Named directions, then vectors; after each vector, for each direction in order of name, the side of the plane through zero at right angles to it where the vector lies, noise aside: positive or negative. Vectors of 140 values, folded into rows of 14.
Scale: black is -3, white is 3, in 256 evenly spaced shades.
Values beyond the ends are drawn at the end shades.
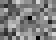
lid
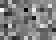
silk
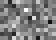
positive, negative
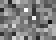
positive, negative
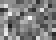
negative, negative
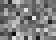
positive, negative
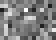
negative, negative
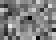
positive, positive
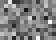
negative, positive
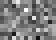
positive, negative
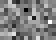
negative, positive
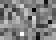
positive, negative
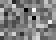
negative, positive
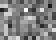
negative, negative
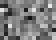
positive, positive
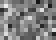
negative, negative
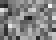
positive, positive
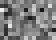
positive, positive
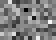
negative, positive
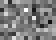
positive, negative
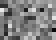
positive, positive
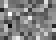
negative, negative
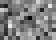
positive, positive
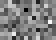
negative, positive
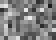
negative, negative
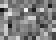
negative, negative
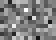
positive, negative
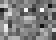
negative, negative
